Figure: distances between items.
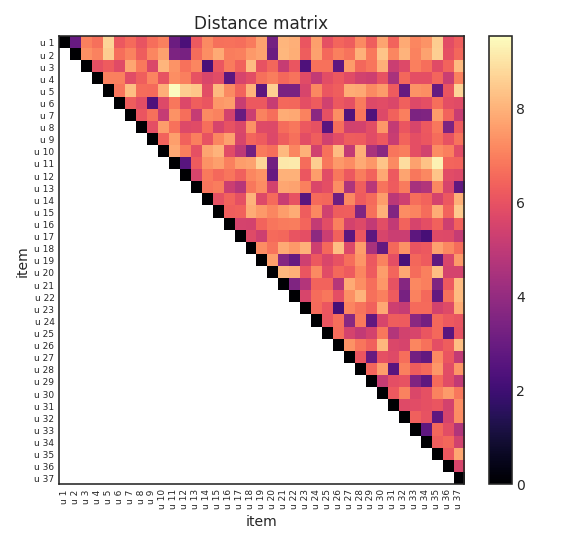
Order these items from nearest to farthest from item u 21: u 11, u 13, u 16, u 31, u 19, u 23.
u 19, u 23, u 31, u 16, u 13, u 11
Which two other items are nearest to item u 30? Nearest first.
u 18, u 10
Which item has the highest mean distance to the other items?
u 11
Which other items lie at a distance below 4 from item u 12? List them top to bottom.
u 1, u 2, u 11, u 20
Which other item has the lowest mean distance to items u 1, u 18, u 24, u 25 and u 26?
u 29
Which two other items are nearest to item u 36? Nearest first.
u 25, u 8
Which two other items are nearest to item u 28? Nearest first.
u 31, u 15
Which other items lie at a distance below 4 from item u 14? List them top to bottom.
u 3, u 23, u 26
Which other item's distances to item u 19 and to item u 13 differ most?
u 5
